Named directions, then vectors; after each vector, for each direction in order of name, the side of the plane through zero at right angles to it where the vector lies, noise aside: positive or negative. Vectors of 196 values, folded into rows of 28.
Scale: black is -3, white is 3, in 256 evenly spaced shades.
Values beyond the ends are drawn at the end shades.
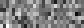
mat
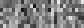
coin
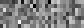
positive, negative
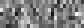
negative, negative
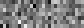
positive, negative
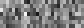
negative, negative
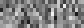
positive, positive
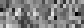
positive, positive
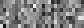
negative, positive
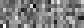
positive, negative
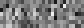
positive, positive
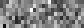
negative, positive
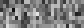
positive, positive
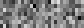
positive, negative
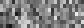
negative, negative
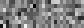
positive, negative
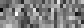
positive, positive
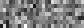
positive, negative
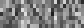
negative, negative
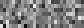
negative, positive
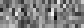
positive, positive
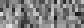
positive, positive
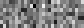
positive, negative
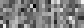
positive, negative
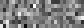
negative, positive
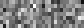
negative, positive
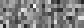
negative, positive
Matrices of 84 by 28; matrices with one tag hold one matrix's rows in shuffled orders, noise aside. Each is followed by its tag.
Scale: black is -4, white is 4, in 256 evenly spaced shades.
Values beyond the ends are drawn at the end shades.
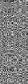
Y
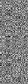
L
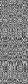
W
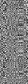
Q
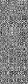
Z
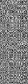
Z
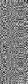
Q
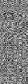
Y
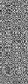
L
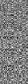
Y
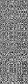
Z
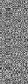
L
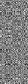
L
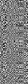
Q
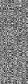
Y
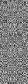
W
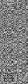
Y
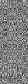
W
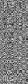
Y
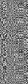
Q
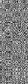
L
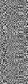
Q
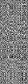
Z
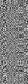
Q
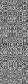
W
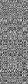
W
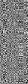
Q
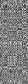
W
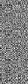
L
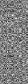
Y
